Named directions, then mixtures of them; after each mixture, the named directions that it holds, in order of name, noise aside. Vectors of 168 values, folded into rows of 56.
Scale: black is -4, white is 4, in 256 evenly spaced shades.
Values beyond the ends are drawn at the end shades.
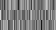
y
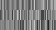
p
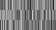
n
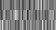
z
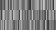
n, p, z.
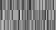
n, p, z.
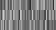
n, p, z.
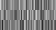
p, z.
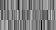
p, y, z.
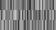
n, z.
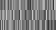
n, p.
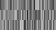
n, p, z.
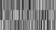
p, z.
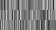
n, p, y.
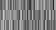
n, z.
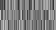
n, y, z.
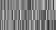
n, p.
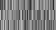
n, y, z.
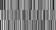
n, y.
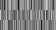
y.
